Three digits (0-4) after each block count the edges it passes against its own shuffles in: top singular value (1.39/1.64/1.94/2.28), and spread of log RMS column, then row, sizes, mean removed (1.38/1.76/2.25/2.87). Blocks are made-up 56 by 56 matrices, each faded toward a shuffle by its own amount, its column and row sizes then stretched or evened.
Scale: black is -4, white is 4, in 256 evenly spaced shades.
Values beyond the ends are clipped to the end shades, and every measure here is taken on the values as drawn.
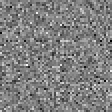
2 0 1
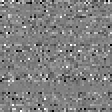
1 0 4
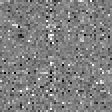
2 2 2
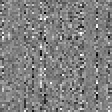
3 4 1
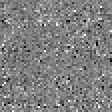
0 2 2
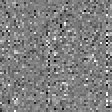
2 3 1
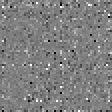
0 2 2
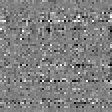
2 2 4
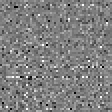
2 1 2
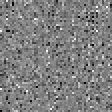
1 2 0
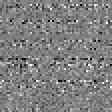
1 1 4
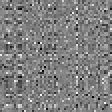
4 2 1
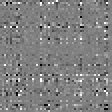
3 3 4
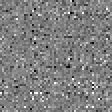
1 2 2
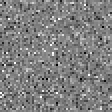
1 0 1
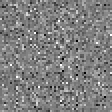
1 2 0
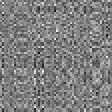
4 4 0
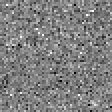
0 1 1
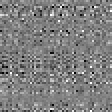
4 2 4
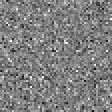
0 0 1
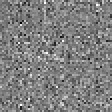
0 2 2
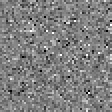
0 1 1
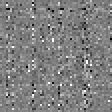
0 3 2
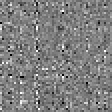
3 3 2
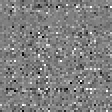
0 2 3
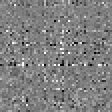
2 2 3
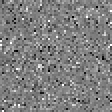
2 1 0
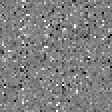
0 2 1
